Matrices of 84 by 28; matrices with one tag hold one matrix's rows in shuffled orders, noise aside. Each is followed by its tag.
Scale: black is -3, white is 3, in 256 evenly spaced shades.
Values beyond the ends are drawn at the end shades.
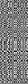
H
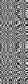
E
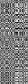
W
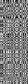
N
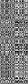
W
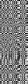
E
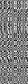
H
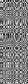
N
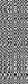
H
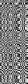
E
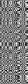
E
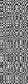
N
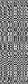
H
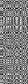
N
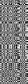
E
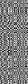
H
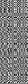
H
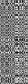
W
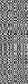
H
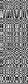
N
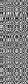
N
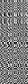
H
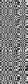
E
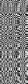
E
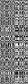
W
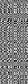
H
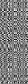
H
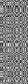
N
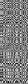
N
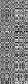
W
